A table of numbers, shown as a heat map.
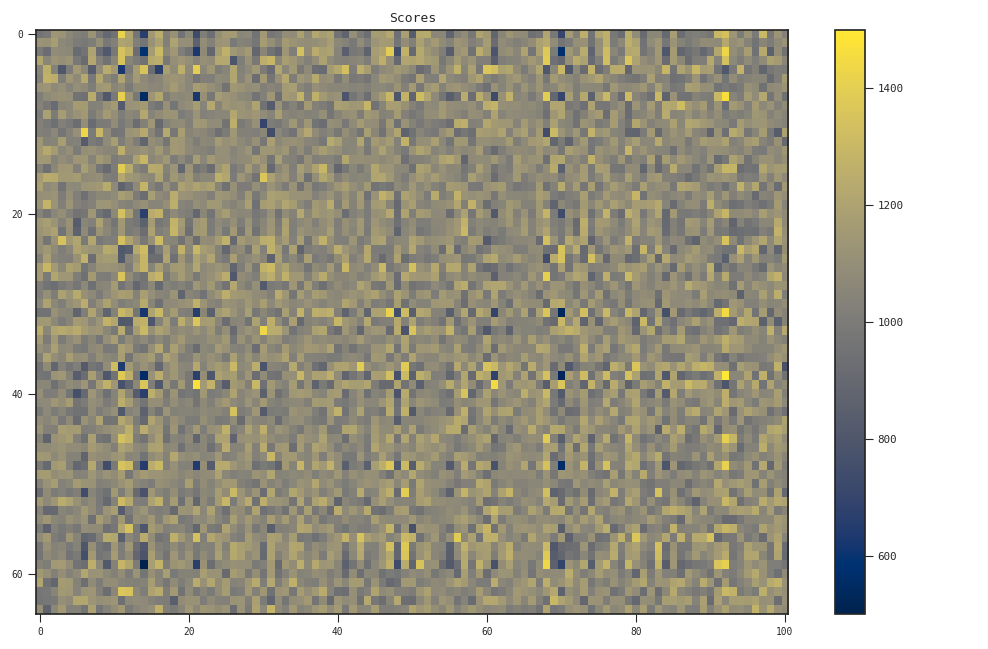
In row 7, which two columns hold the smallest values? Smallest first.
14, 21
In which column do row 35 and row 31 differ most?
70
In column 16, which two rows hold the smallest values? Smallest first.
4, 39
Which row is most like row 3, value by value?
27
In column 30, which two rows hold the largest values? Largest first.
33, 16
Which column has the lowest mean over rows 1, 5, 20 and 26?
61
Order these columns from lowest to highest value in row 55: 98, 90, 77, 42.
77, 90, 42, 98
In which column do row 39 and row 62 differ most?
11
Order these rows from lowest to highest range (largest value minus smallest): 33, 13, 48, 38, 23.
13, 23, 33, 48, 38
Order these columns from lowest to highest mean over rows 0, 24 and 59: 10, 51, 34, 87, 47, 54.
54, 87, 10, 34, 47, 51
